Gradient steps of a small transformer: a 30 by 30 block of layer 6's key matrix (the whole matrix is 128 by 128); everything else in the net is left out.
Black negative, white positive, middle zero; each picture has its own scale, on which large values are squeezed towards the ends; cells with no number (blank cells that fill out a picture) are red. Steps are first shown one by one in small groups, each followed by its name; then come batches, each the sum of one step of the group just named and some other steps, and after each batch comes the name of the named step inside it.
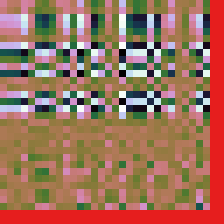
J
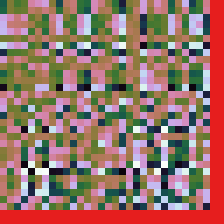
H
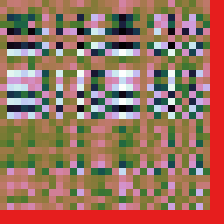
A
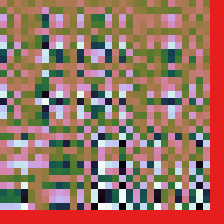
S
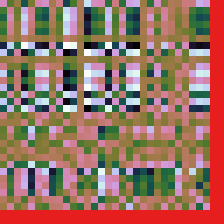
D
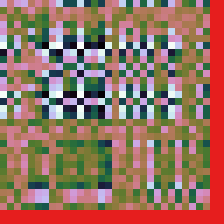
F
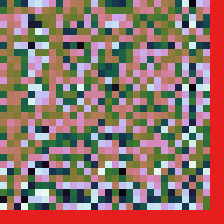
H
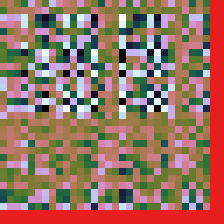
J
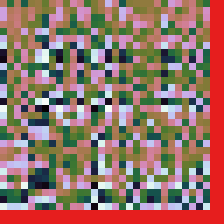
S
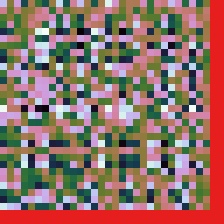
A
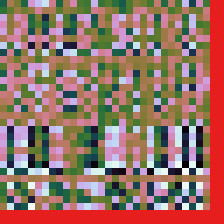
H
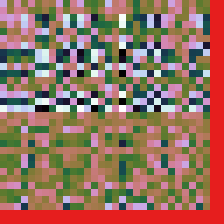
J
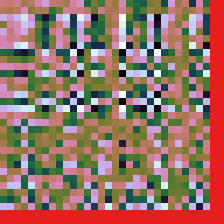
J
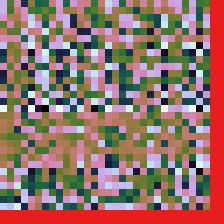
D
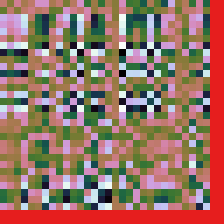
J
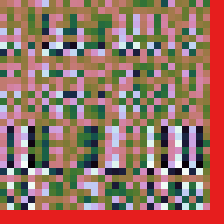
F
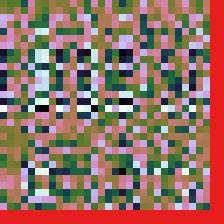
H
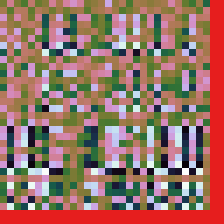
H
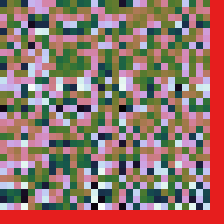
S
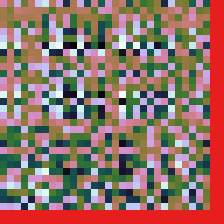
F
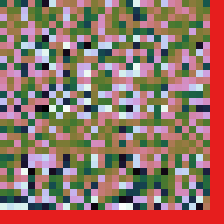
D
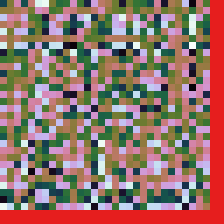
H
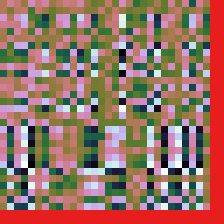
J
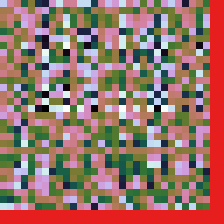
D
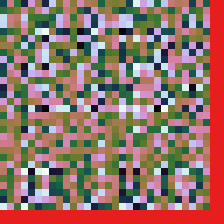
H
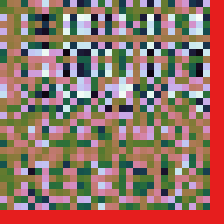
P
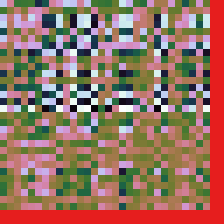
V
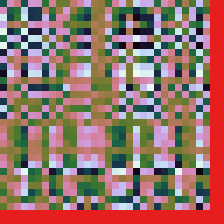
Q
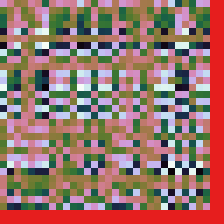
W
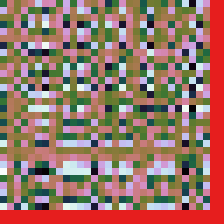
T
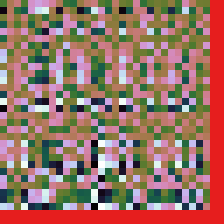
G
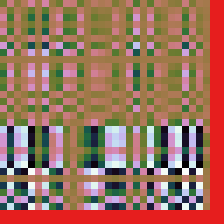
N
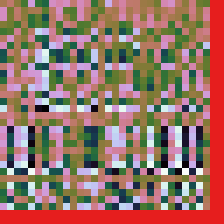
N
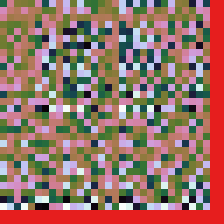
T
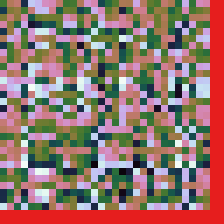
G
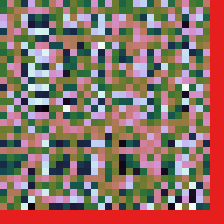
P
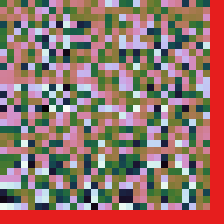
G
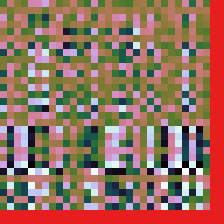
N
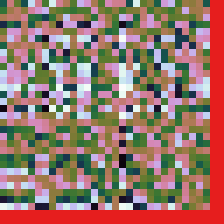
G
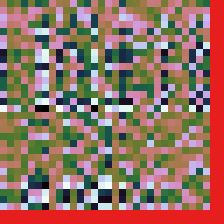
V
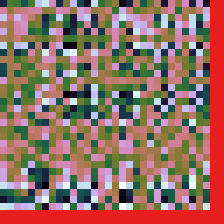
V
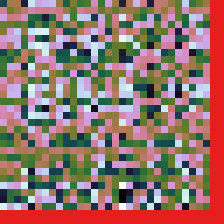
P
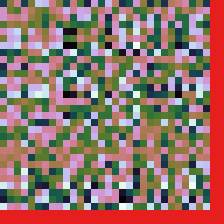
P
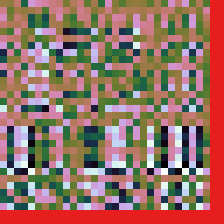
N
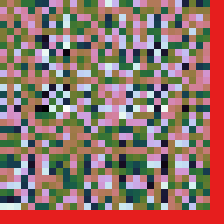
P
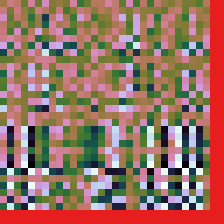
N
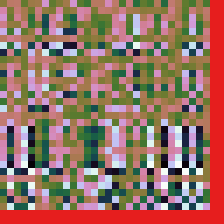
N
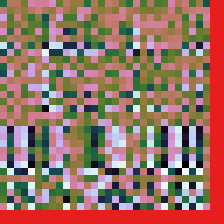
N
